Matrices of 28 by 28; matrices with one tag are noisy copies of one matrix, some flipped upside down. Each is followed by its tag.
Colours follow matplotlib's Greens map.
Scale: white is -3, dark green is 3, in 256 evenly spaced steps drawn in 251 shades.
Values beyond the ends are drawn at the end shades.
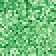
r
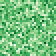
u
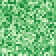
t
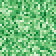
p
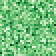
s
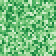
t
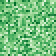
p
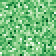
u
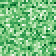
u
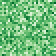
u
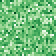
s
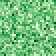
p
